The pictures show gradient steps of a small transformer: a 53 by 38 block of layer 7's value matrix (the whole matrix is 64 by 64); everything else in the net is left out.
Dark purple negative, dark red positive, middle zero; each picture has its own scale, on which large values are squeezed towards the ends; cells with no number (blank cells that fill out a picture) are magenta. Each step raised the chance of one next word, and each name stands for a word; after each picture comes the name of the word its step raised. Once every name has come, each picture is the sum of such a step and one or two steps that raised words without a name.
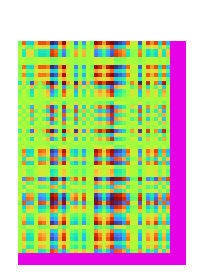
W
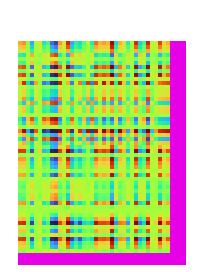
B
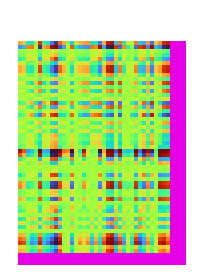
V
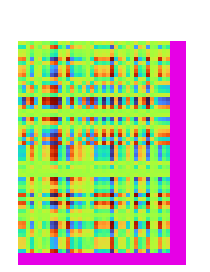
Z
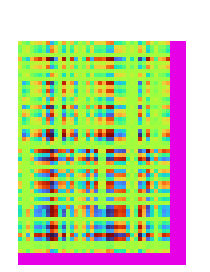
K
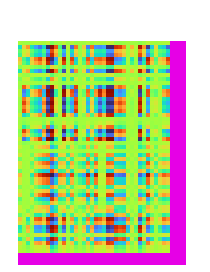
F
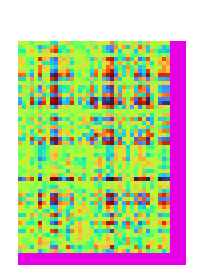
Z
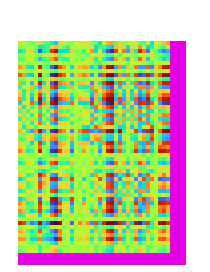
B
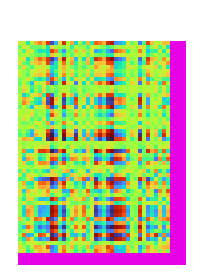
K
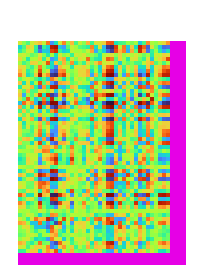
Z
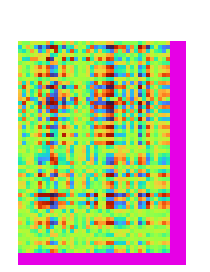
Z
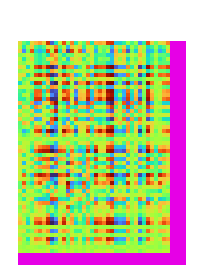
B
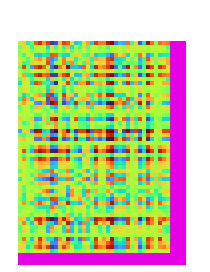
B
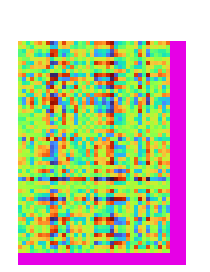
W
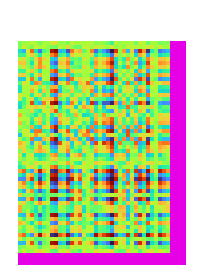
K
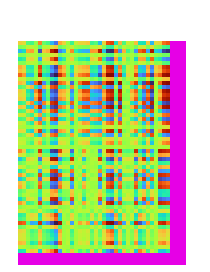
W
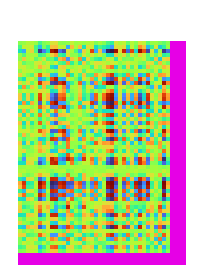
K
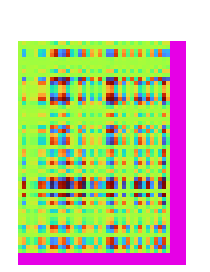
V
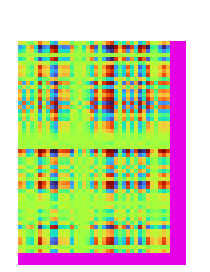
V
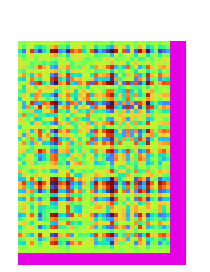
K
